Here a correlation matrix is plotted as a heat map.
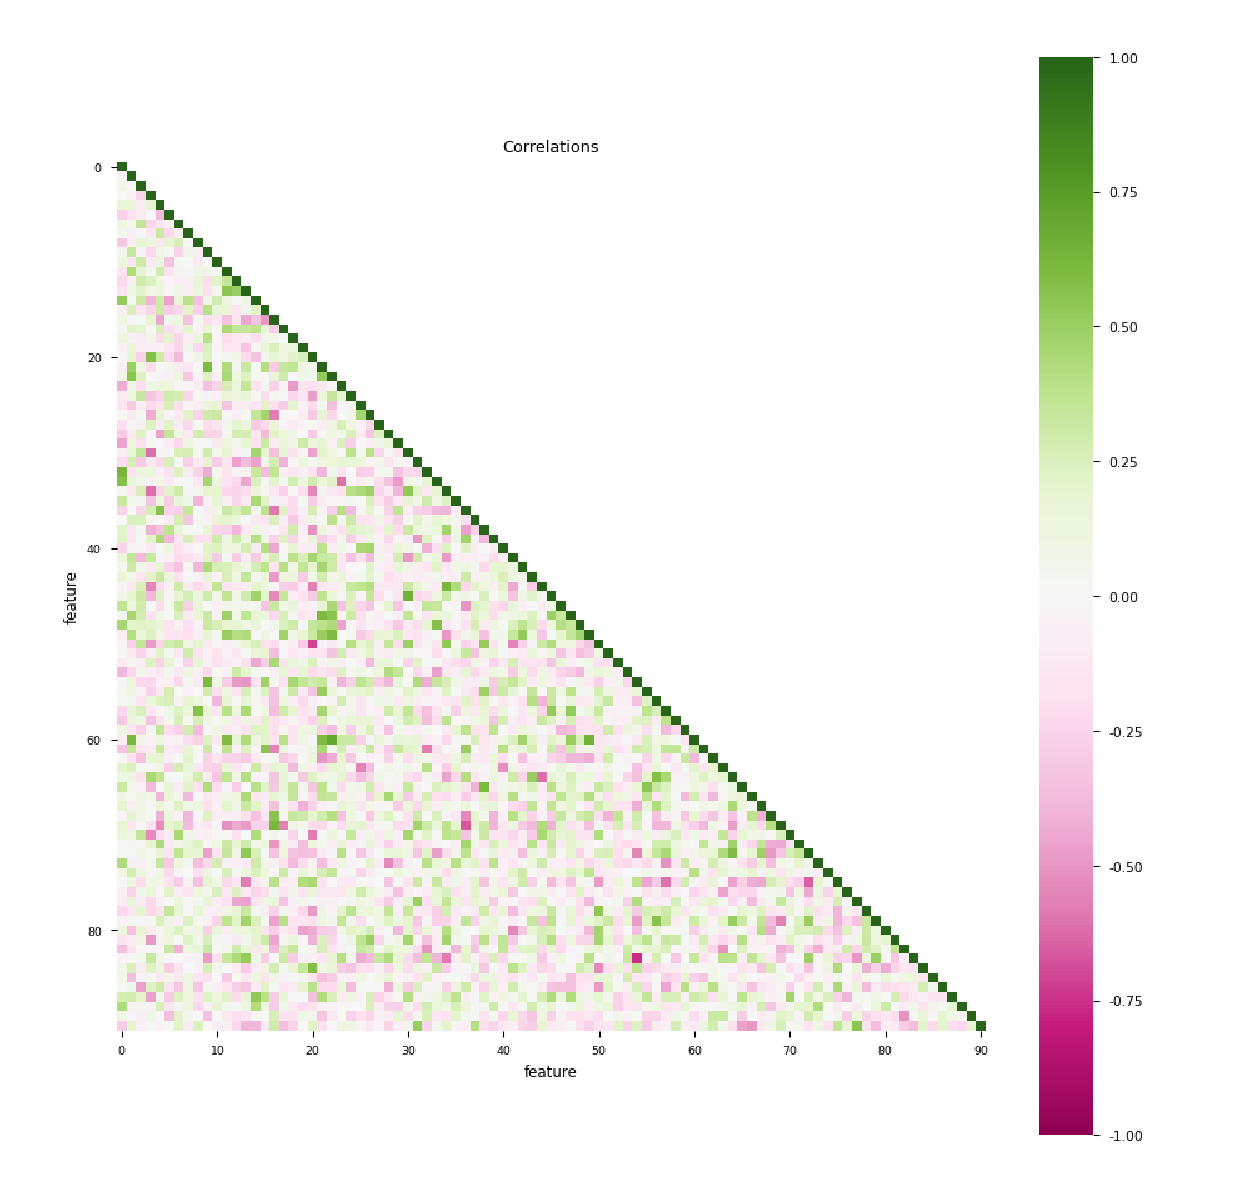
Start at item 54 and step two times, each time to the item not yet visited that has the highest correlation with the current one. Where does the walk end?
21
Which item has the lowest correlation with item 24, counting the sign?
20
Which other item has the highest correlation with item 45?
30
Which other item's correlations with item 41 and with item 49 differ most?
12
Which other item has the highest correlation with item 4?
36
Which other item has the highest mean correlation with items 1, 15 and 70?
87
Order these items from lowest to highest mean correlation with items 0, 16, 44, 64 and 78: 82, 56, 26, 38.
82, 26, 56, 38
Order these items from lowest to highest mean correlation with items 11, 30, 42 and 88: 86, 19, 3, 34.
3, 86, 19, 34
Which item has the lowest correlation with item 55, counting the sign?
75
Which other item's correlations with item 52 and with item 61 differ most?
16
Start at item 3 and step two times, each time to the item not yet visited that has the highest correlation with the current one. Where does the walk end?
84
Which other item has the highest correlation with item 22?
60
